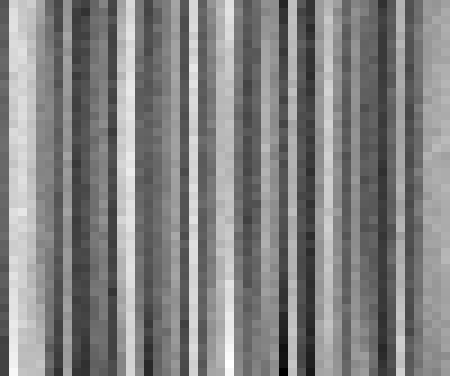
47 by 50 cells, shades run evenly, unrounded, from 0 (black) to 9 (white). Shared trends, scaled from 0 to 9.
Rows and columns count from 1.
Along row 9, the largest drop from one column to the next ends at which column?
23
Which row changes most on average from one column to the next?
47
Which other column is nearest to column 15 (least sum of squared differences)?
22
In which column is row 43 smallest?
32
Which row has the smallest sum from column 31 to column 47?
30
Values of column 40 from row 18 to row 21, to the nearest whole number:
5 5 5 5
